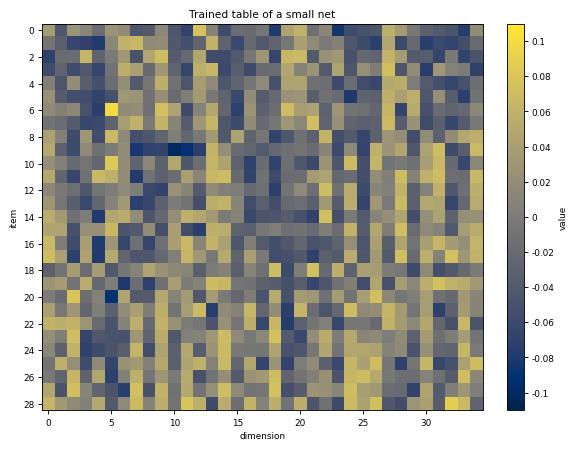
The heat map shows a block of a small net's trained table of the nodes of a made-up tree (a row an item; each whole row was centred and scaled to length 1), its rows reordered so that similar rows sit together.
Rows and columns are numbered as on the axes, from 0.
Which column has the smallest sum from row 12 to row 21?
19
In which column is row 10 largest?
5
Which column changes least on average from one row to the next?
27
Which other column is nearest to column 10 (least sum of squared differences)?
1
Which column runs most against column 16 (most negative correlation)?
13
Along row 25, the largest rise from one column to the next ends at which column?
24
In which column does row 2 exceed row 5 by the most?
3
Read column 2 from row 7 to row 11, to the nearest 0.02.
-0.04 -0.06 -0.06 -0.02 -0.06
